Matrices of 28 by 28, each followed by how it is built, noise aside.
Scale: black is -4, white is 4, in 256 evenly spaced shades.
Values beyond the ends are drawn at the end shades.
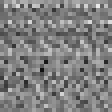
repeating columns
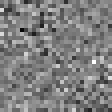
block diagonal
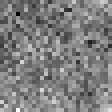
smooth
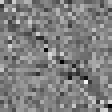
banded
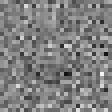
low rank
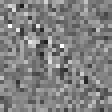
banded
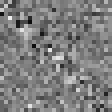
banded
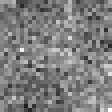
smooth
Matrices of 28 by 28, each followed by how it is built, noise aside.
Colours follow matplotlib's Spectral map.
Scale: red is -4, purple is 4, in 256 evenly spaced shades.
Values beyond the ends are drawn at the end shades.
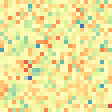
Hankel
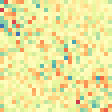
block diagonal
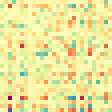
low rank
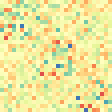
block diagonal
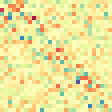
banded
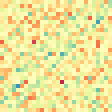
Hankel
